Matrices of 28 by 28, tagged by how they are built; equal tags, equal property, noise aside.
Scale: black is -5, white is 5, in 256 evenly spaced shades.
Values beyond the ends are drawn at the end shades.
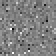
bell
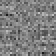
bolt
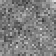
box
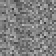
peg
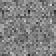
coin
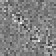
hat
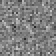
coin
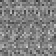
coin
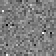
bell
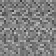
coin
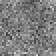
box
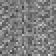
peg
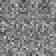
coin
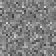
coin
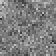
box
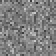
peg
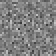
coin
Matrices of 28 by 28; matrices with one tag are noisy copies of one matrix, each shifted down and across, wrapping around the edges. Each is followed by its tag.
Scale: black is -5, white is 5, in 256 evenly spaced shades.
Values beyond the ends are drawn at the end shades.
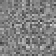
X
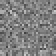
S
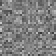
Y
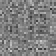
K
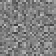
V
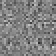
X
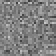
K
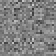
Y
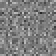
S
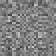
V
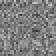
S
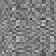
V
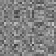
Y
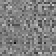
X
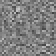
V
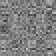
K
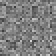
Y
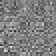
K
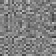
V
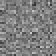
Y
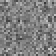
X
